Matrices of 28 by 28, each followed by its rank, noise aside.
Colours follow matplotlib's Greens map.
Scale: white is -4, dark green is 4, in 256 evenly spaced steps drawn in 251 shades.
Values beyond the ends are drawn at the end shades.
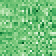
four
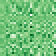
four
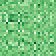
four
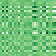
one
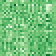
four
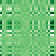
one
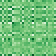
two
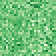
six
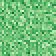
six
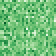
six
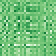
two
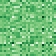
three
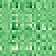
two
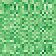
three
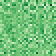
four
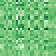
two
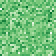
six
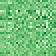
four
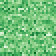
six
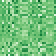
three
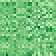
four
